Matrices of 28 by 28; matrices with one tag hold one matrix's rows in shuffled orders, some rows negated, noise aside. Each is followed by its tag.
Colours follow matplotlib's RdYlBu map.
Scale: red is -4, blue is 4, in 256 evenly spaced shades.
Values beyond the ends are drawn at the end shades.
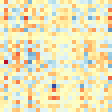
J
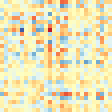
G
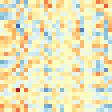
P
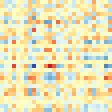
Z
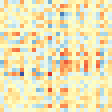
G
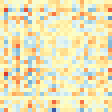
J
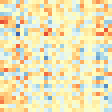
P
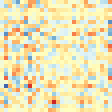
J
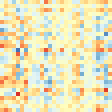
P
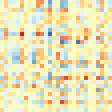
G
